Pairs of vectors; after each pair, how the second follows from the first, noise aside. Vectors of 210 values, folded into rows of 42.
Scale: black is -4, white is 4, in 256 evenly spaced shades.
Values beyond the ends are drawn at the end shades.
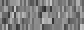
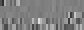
reversed, negated, partly zeroed.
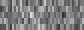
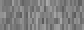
wrapped around, shrunk.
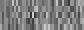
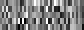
wrapped around, scaled up.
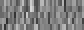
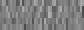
wrapped around, shrunk.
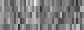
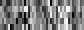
wrapped around, scaled up.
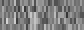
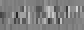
reversed, partly zeroed.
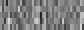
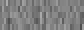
negated, shrunk.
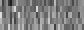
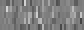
wrapped around, partly zeroed.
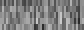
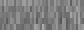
negated, shrunk.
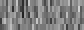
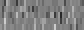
reversed, partly zeroed.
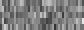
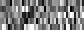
wrapped around, scaled up.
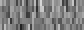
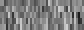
wrapped around, negated.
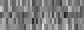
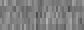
wrapped around, shrunk.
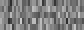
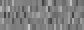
reversed, negated, partly zeroed.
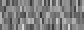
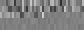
reversed, negated, partly zeroed.
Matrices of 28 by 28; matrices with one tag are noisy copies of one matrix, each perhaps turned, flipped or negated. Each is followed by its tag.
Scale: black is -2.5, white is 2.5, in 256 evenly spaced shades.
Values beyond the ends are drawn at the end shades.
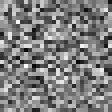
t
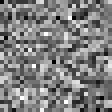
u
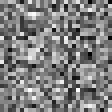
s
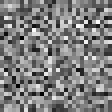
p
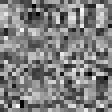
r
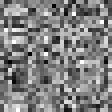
r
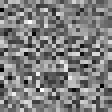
t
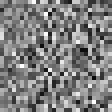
t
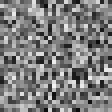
t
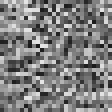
u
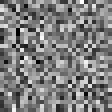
p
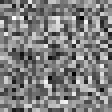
s
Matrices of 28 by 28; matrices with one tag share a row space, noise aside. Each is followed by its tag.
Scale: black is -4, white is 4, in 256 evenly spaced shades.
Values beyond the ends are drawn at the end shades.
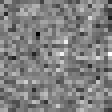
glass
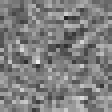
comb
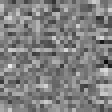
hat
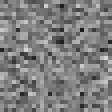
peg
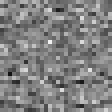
peg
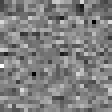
peg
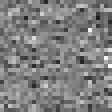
glass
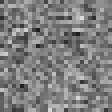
comb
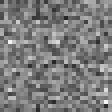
hat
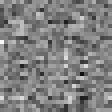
comb
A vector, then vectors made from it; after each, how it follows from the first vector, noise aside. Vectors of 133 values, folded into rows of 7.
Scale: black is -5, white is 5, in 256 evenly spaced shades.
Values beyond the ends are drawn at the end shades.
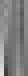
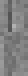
wrapped around, negated, shrunk.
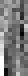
scaled up.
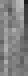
reversed, negated.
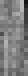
reversed, negated.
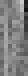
reversed, negated.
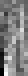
negated, scaled up.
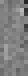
reversed, negated, partly zeroed.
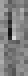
wrapped around, negated.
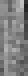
reversed, negated.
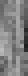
wrapped around, negated.
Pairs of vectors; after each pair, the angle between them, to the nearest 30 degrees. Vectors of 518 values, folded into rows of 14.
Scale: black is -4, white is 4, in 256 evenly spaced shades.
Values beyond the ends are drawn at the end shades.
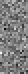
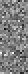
30 degrees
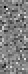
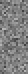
60 degrees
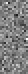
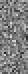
120 degrees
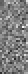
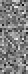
90 degrees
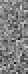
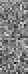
30 degrees
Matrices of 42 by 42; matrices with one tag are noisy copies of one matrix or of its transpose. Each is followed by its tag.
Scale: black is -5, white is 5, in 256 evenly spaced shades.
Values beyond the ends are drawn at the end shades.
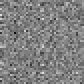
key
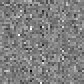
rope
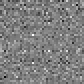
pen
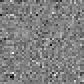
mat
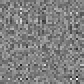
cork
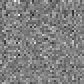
key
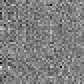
pen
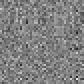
cork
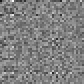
mat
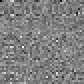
mat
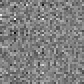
key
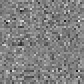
cork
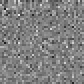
key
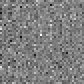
pen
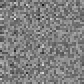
key
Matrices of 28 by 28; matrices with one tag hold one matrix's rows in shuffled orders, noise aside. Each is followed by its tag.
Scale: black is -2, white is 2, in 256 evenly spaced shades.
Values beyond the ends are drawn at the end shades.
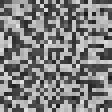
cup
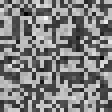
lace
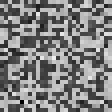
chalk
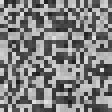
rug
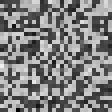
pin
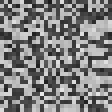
cup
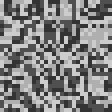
cup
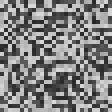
rug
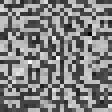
pin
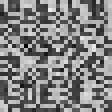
chalk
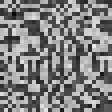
pin
